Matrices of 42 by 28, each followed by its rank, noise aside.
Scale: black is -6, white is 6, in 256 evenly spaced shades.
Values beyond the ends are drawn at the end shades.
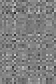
two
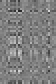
two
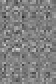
four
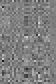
four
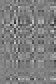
two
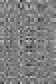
three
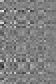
two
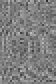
six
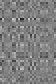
two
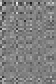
two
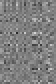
three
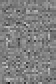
six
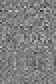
six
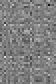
four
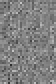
six
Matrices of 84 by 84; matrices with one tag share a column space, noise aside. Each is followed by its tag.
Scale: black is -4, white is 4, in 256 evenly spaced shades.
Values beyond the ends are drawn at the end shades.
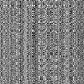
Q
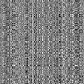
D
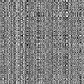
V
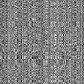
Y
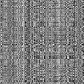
Y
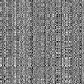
D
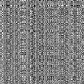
Q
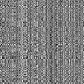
Y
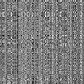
V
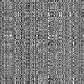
V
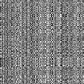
D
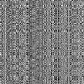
Q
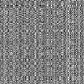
Q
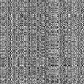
D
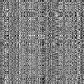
V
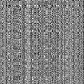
Q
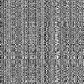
Y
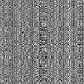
Y
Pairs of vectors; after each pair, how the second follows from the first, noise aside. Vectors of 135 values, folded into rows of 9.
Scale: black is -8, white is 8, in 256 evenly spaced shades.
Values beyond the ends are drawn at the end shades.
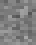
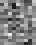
wrapped around, negated, scaled up.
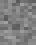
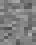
wrapped around.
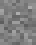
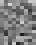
wrapped around, negated, scaled up.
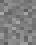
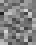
negated, scaled up.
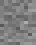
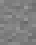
negated, shrunk.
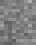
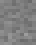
negated, shrunk.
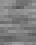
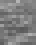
wrapped around.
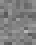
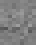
reversed, partly zeroed.
